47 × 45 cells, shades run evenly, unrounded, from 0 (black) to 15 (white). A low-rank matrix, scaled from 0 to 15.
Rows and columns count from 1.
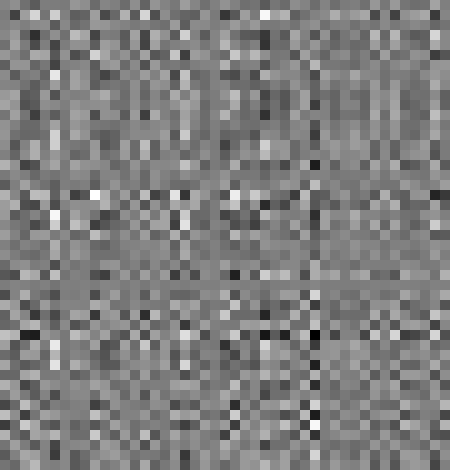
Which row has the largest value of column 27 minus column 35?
2
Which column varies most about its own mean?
32
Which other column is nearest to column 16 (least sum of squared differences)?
30
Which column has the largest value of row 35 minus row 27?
6
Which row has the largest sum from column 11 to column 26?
20
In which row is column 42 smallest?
34
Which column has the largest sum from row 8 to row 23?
19
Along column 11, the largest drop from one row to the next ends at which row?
22
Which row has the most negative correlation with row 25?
3
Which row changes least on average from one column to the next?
29
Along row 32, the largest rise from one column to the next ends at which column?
16
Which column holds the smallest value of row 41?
24
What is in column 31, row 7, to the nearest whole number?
6
